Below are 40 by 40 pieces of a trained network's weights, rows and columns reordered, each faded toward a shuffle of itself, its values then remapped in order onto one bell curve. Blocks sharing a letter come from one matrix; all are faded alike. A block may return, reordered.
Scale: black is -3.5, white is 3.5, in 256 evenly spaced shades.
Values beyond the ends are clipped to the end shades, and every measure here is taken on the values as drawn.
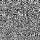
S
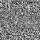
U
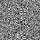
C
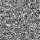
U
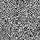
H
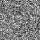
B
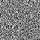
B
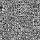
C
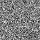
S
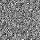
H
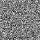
U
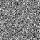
H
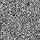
B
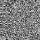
U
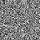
B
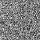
H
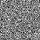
H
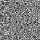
H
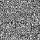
H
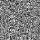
C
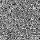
S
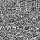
H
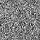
H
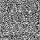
U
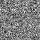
S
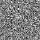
C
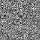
C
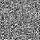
U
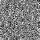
C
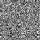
H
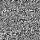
S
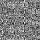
B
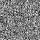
H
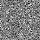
C
